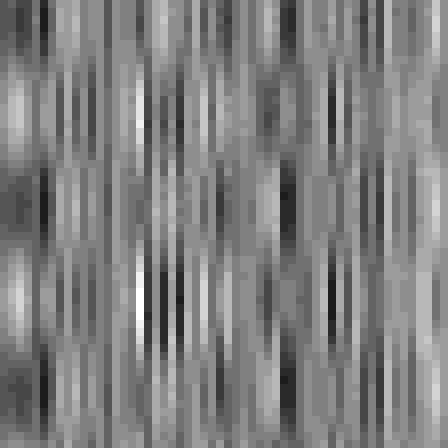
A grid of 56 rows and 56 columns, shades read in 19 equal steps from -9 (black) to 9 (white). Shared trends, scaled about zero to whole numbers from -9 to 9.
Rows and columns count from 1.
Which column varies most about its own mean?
18
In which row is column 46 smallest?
3
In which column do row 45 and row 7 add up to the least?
6
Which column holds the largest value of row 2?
55
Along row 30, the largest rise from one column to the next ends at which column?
49
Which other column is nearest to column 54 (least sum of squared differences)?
53
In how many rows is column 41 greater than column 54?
3
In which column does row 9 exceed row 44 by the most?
21
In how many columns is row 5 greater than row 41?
20
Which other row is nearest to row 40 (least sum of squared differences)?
36
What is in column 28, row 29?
-4
